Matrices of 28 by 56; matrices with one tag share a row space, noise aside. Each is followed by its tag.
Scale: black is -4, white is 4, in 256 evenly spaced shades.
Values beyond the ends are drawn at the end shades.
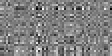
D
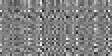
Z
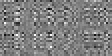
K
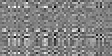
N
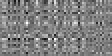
N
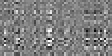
K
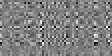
Z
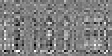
K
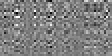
K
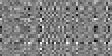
Z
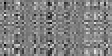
K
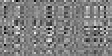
K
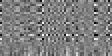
Z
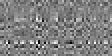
D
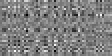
N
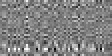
N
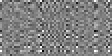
Z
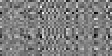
Z
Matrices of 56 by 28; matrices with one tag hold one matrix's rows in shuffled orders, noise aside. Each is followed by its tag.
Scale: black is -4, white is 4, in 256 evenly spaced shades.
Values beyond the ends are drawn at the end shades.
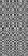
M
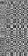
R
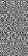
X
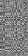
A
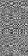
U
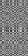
M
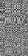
A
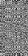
A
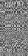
A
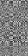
U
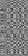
R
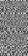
X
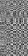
R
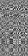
U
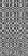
M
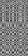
M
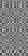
M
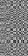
R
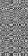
U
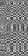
R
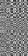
R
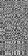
A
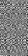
X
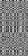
M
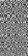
X
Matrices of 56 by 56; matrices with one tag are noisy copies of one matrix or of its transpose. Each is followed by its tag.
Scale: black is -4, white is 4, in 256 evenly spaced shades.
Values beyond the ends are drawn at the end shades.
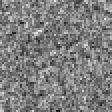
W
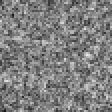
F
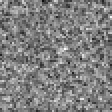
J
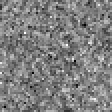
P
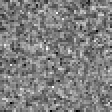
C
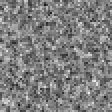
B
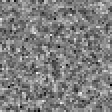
B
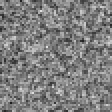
C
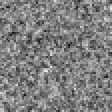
W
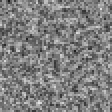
B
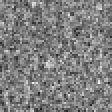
J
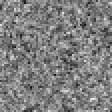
P
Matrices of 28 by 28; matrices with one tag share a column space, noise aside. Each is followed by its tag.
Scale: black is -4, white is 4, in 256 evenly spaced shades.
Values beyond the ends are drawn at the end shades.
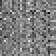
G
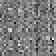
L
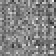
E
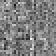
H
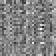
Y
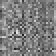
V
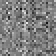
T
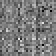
L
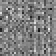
T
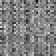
Y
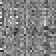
V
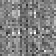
V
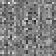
E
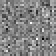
L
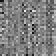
Y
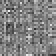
Y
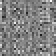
T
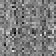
V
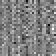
Y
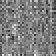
Y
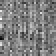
H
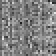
E
